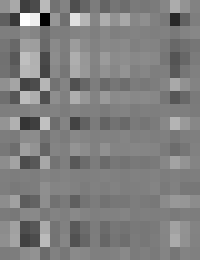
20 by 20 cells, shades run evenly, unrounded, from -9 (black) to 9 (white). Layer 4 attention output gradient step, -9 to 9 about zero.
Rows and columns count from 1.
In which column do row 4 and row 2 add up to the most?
3
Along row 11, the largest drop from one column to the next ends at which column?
5
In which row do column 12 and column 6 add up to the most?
2
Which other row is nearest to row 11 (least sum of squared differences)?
17
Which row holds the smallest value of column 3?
10
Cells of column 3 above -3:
14
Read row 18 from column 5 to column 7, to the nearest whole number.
3 -1 0
